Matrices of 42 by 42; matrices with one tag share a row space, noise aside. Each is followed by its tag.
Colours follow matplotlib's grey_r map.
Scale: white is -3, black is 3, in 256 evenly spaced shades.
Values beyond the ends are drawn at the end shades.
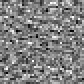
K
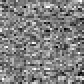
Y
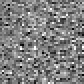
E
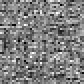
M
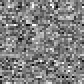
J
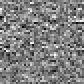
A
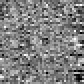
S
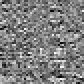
M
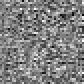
E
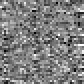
Y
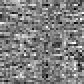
S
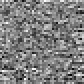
Y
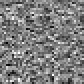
J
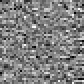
Y
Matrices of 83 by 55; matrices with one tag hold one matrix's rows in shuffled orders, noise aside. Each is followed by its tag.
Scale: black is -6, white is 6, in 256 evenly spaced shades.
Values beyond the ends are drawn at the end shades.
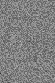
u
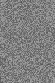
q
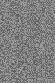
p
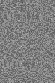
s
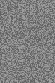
s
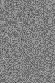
q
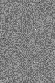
q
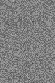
q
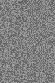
p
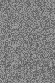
u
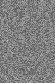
s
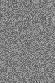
q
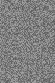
u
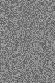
q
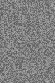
s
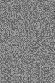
u
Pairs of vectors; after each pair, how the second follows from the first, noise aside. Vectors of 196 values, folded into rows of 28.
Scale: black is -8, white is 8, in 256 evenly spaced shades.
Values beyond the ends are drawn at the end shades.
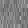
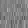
reversed, partly zeroed.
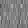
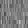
sign-scrambled.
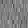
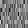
wrapped around, scaled up.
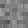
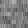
wrapped around, negated.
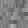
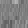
reversed, partly zeroed.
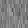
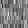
wrapped around, scaled up.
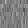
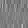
reversed, partly zeroed.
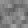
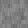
negated, shrunk.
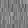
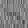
wrapped around, negated.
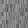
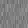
negated, shrunk.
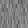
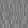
reversed, negated, shrunk.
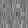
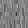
sign-scrambled.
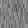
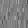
reversed, negated, partly zeroed.
